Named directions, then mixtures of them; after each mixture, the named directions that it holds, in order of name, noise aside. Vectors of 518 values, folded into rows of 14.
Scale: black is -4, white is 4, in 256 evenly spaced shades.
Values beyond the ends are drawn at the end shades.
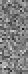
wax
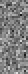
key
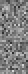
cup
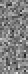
key.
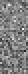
key, wax.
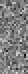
cup, key.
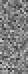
cup, wax.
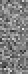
wax.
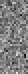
cup, key.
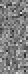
key.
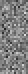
cup.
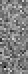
wax.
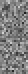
cup.
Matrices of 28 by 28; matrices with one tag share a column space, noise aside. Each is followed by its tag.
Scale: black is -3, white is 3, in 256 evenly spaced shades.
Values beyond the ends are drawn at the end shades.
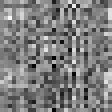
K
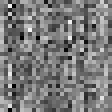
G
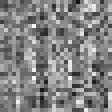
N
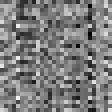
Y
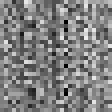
Y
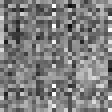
G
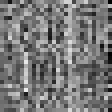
G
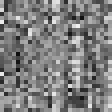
N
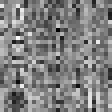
K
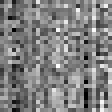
K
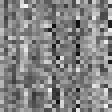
K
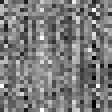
G
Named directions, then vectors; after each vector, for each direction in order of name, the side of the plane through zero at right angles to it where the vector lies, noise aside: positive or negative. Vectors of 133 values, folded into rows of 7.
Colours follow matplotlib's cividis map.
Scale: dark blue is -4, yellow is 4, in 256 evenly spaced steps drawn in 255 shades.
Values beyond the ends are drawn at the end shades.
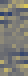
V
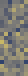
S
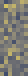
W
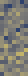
positive, negative, negative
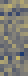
negative, positive, positive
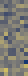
positive, positive, negative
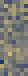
positive, negative, positive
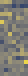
negative, negative, negative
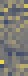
negative, positive, negative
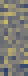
negative, negative, positive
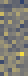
positive, negative, negative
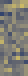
positive, positive, positive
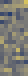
positive, positive, positive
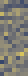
positive, negative, negative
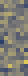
negative, negative, positive
